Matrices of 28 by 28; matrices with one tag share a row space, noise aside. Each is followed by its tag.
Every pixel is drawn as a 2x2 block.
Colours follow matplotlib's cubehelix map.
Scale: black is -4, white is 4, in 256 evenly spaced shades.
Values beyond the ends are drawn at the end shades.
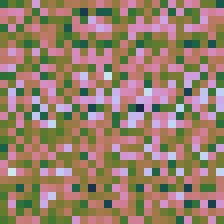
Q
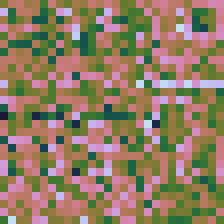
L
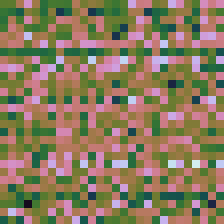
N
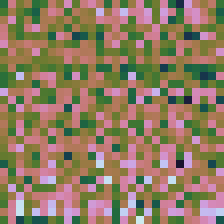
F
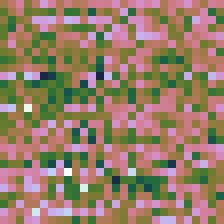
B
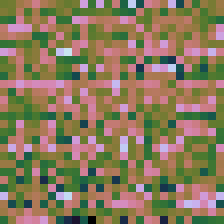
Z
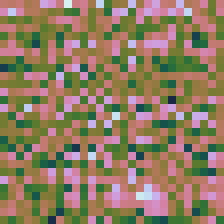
B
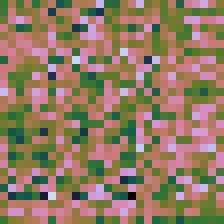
L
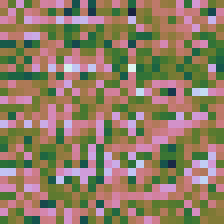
B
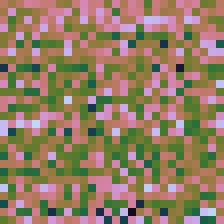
F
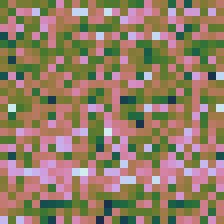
Q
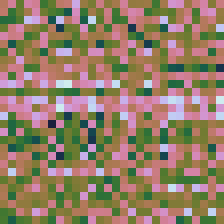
N
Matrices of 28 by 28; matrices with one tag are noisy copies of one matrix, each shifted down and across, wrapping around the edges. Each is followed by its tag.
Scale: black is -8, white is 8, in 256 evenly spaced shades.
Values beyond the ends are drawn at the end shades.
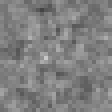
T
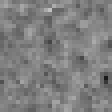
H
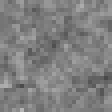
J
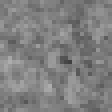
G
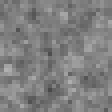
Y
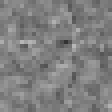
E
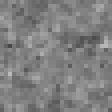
J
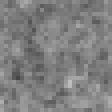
G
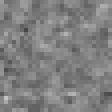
E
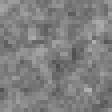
Y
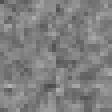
E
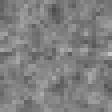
H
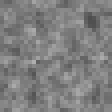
H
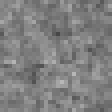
T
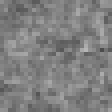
J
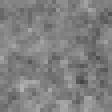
G
